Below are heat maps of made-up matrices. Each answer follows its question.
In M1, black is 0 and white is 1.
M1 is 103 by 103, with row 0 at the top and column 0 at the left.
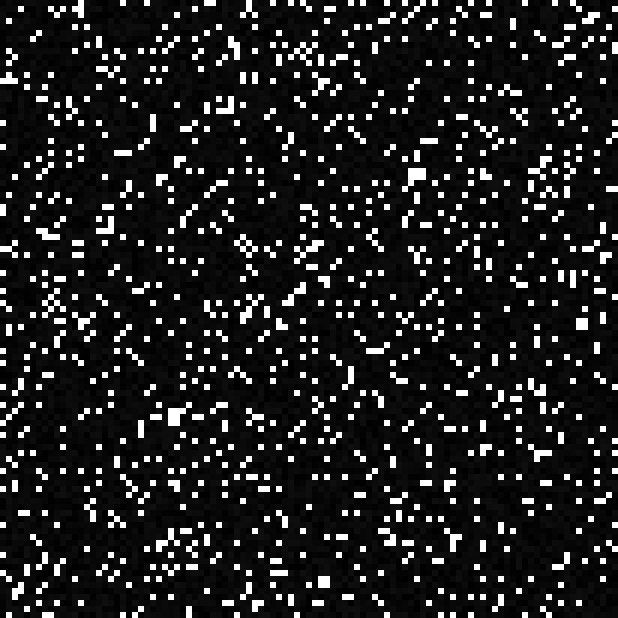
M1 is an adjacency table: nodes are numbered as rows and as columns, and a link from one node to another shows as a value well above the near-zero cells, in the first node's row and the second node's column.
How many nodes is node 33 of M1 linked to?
9
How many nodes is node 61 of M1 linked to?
8
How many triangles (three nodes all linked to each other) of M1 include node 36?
7
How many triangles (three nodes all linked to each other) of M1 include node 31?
4
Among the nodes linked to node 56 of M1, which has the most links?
node 50
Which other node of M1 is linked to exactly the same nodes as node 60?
node 24
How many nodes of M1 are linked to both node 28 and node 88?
1
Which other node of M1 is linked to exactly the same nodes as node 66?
node 15
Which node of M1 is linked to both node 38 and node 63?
node 100
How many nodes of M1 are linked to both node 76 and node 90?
3
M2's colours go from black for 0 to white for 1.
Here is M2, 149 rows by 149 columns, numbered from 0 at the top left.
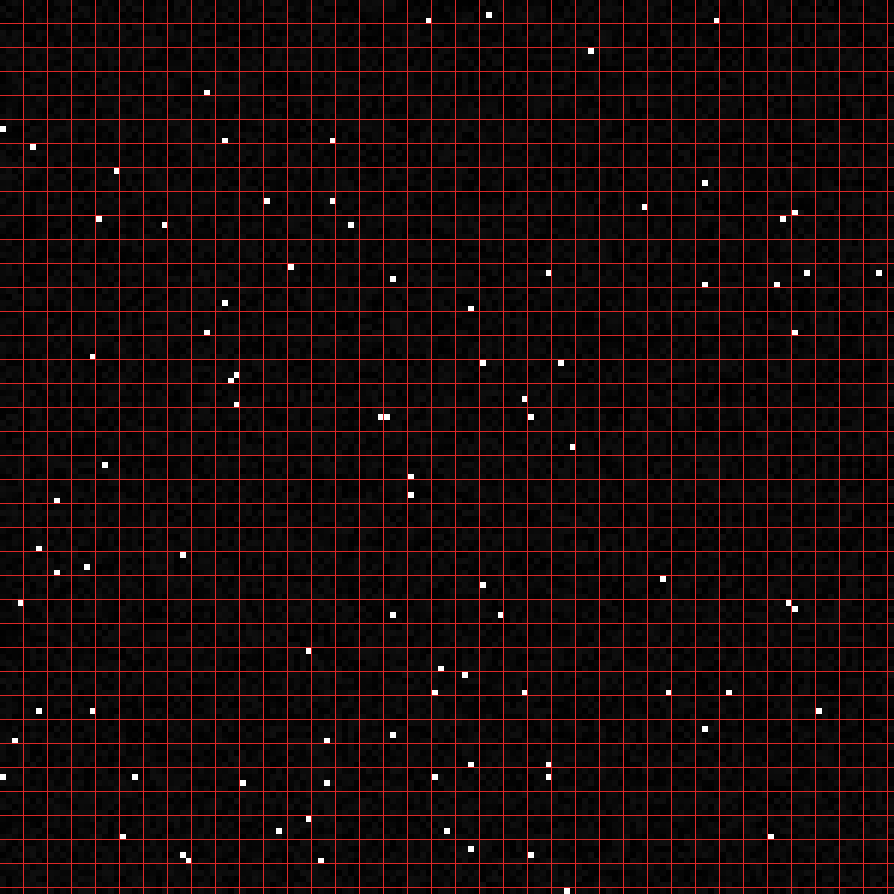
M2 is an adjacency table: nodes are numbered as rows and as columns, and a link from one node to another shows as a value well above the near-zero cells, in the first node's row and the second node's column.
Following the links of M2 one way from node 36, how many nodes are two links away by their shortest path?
2
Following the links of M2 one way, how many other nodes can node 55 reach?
3
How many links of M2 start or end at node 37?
4
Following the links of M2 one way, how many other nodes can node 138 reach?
5
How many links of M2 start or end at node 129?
5
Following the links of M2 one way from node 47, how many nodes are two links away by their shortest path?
4
